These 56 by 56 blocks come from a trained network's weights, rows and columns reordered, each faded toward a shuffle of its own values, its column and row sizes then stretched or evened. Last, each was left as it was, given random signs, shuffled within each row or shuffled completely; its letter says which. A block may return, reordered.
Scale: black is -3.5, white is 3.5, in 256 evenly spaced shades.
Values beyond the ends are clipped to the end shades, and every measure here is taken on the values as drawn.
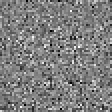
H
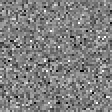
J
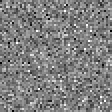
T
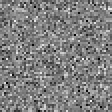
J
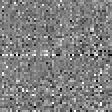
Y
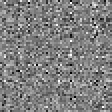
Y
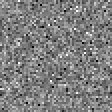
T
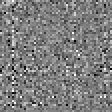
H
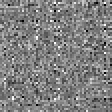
H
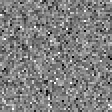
T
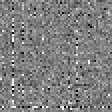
Y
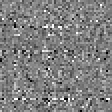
Y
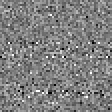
J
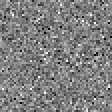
T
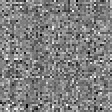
Y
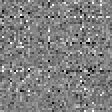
Y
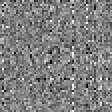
Y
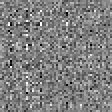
Y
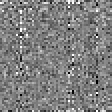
Y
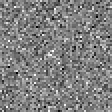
T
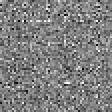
H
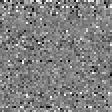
J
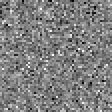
T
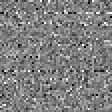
J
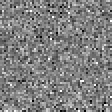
J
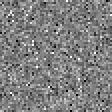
T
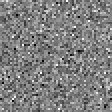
T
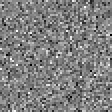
T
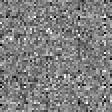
H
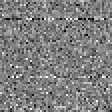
J
